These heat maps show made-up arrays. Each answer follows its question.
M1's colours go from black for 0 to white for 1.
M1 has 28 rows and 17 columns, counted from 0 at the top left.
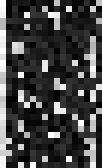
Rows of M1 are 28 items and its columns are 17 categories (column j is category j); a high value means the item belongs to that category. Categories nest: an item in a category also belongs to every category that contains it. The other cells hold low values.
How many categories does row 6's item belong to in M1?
2
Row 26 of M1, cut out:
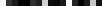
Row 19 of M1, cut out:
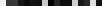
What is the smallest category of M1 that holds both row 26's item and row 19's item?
7
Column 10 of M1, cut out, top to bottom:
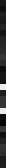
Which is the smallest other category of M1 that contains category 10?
16
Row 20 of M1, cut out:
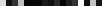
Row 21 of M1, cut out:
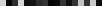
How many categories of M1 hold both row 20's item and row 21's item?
4
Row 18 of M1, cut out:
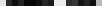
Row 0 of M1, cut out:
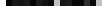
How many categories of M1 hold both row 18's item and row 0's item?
3
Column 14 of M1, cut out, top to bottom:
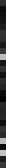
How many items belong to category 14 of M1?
3
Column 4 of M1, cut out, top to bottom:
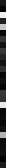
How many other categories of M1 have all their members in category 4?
2
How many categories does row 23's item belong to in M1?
4
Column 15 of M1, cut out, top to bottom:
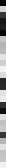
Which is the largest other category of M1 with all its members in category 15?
3
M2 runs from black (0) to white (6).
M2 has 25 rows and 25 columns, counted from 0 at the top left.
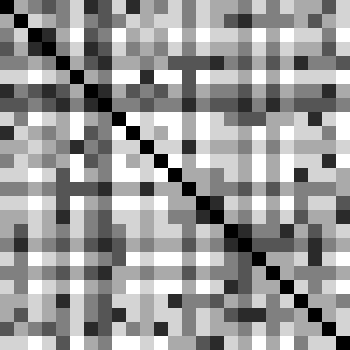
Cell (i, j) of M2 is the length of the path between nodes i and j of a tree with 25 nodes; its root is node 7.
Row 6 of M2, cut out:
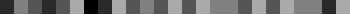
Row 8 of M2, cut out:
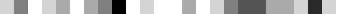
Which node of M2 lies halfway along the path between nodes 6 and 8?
17
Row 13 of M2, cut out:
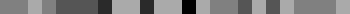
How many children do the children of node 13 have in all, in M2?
1
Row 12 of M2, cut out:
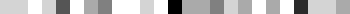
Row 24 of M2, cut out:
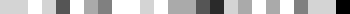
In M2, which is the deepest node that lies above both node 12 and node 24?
4
